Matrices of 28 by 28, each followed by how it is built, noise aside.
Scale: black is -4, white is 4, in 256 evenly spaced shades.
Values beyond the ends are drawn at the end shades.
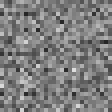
repeating rows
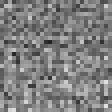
blocks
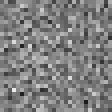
repeating rows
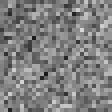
Hankel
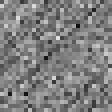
Hankel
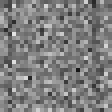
repeating rows
